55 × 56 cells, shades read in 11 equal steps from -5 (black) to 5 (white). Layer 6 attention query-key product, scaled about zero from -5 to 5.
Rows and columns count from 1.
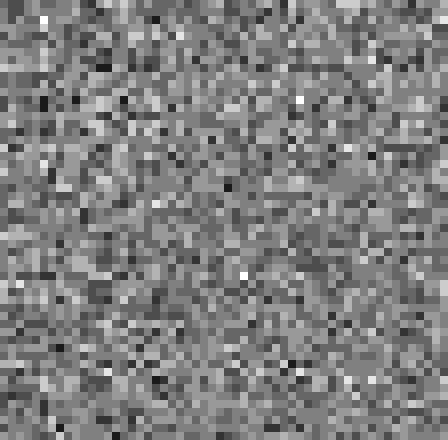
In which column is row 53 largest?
7
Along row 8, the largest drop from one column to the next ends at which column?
48
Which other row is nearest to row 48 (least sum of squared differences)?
21
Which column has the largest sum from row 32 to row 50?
10
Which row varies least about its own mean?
39
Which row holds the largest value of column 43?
1
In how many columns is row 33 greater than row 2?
22
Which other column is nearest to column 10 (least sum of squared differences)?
4
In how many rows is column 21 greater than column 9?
20
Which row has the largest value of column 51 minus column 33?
16
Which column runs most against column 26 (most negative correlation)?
6
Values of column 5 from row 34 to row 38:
2 -1 1 0 1
